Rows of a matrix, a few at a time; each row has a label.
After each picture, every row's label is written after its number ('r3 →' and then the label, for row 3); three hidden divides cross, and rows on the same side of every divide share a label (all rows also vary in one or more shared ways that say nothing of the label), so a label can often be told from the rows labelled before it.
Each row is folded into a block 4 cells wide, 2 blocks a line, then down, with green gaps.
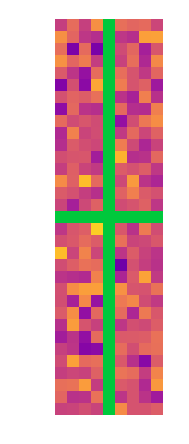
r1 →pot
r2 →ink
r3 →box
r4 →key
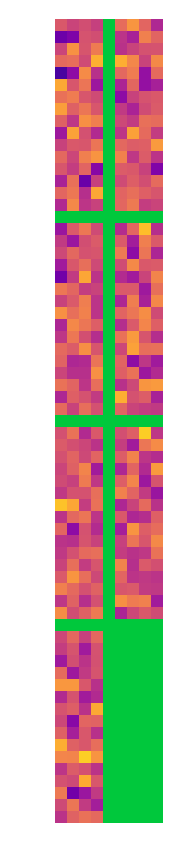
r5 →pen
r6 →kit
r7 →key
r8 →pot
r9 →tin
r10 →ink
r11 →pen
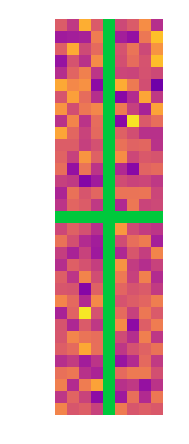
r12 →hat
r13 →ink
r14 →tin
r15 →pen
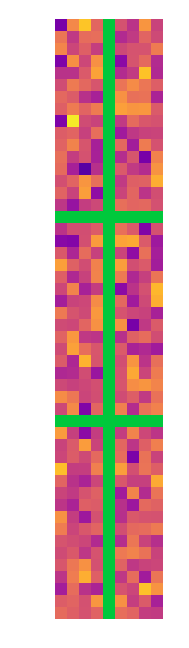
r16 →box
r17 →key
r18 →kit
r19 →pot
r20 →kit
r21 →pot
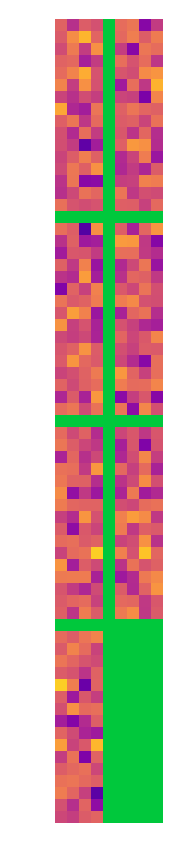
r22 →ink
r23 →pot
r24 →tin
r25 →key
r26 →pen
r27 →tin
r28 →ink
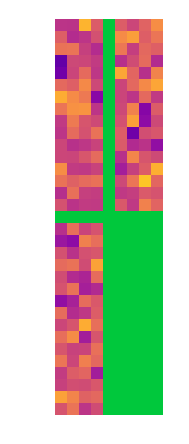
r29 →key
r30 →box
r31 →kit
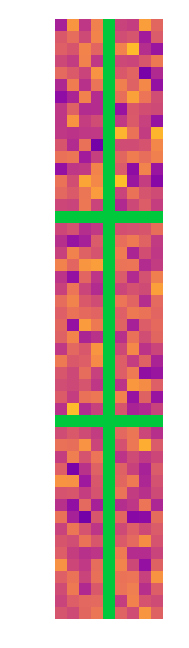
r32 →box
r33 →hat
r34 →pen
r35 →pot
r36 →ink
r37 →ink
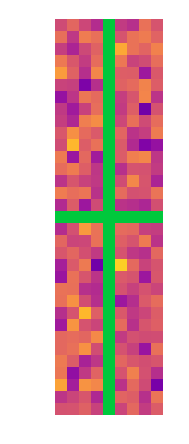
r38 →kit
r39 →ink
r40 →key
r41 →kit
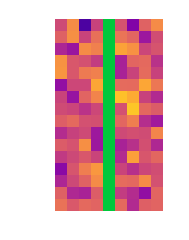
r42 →pot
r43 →key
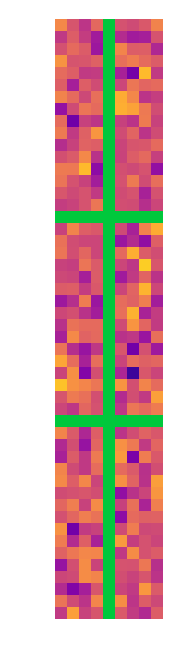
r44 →pen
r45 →tin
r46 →box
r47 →key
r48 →pen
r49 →pot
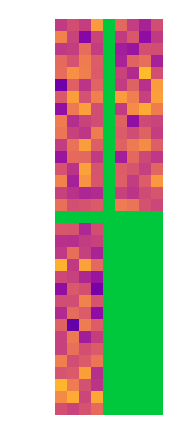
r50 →tin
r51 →tin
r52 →pen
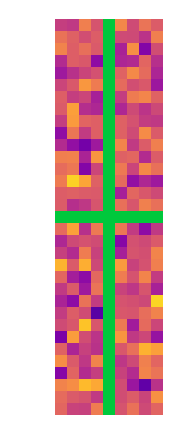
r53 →box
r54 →hat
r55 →pot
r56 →pen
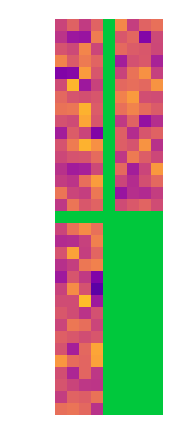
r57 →tin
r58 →key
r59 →hat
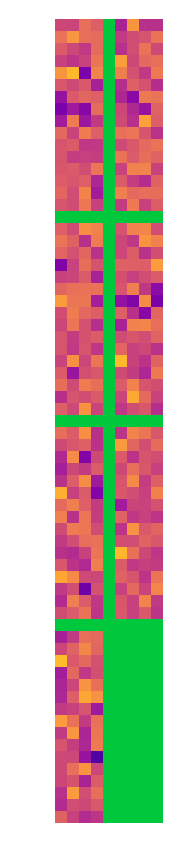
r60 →ink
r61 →kit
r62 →key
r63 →ink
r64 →hat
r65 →box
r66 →box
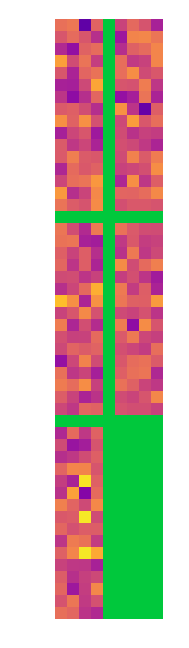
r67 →pot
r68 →ink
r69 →tin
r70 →pen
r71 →tin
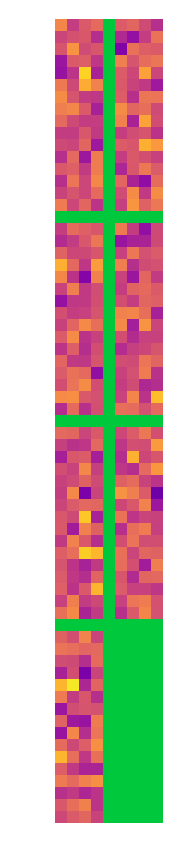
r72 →key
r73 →pen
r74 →kit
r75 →pen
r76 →tin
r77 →hat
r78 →ink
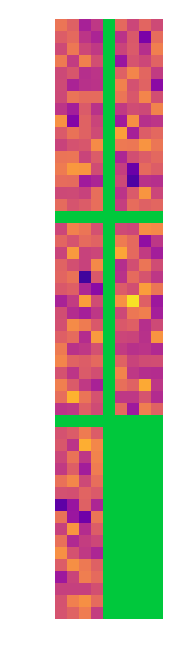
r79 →pen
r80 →hat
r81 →ink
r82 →key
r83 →ink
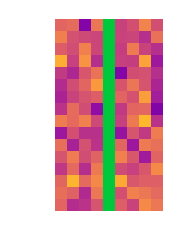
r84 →pot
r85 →key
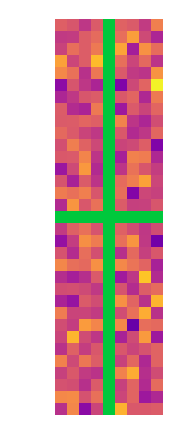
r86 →kit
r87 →pot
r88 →kit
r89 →tin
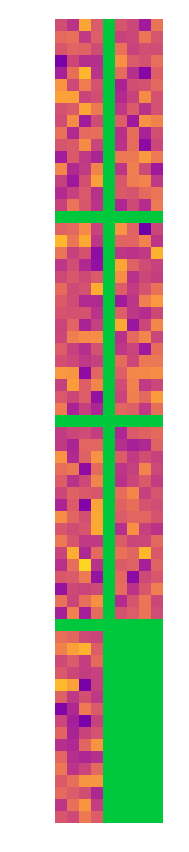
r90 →key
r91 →kit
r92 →box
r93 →kit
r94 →kit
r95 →key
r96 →ink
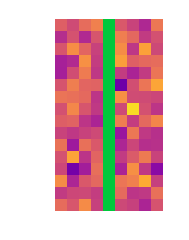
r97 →key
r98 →pot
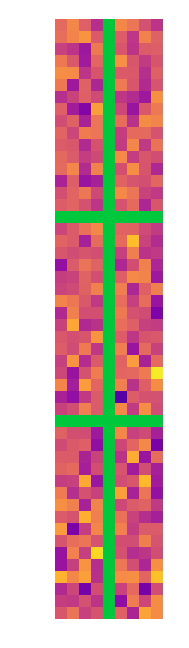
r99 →ink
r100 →kit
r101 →key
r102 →key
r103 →pen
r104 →hat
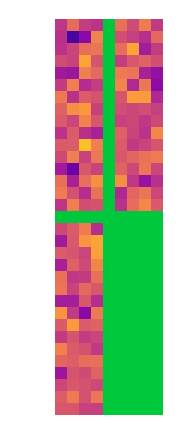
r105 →tin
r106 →hat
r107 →ink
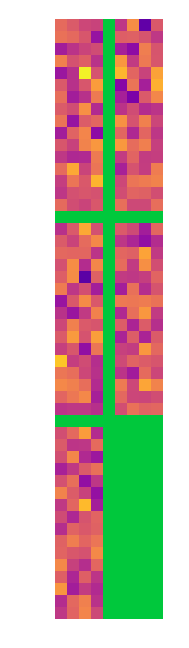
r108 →tin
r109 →pot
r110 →ink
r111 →tin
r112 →hat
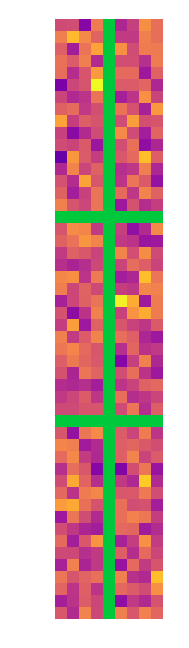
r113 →pot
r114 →ink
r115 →ink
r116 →tin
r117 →key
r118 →key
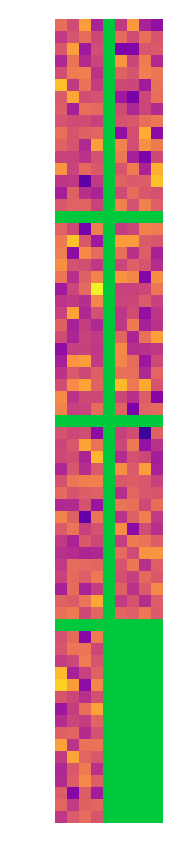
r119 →hat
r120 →pot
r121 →pot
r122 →box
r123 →ink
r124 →tin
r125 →kit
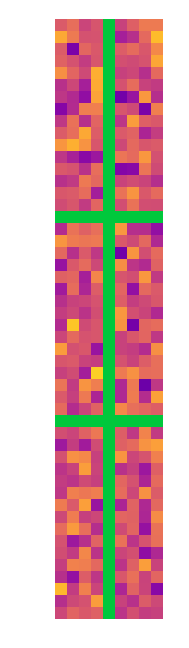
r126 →pot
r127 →ink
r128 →box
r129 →pen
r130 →key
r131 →ink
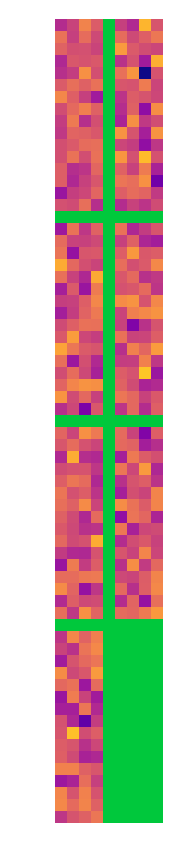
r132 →key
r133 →ink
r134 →pot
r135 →pen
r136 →hat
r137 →tin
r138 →ink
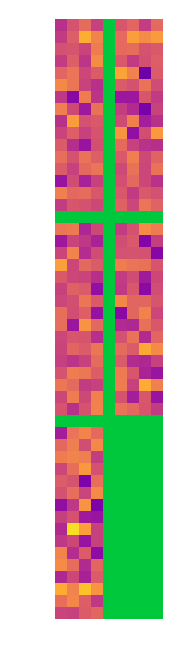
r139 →ink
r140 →ink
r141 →pen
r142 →tin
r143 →box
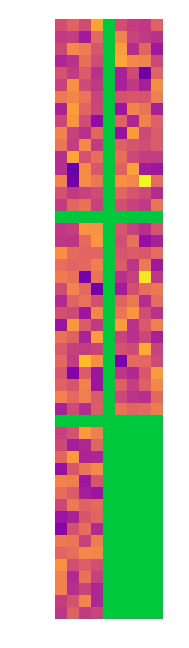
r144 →key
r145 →pot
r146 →ink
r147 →tin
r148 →hat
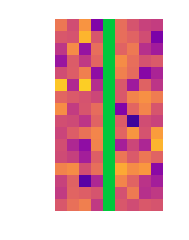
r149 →hat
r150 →pen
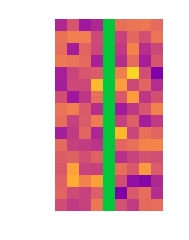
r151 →pot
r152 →hat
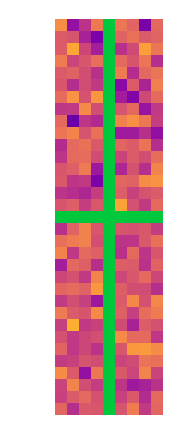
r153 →pen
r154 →pot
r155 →box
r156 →pen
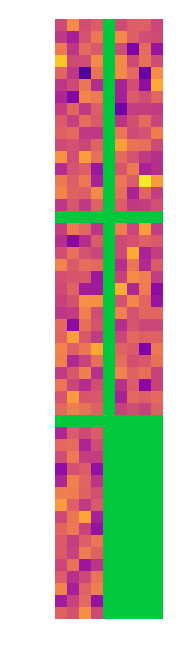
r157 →kit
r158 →pot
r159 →pen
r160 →hat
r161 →key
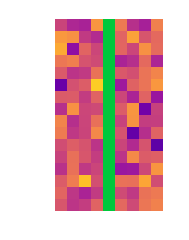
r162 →pot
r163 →box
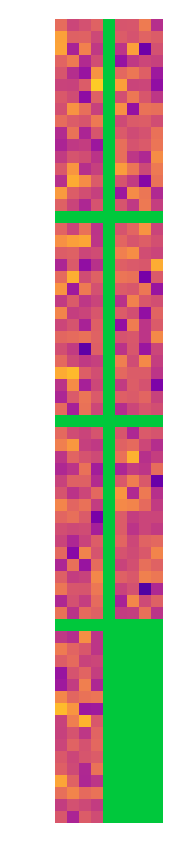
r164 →pot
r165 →hat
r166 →ink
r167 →ink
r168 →key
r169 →hat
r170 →key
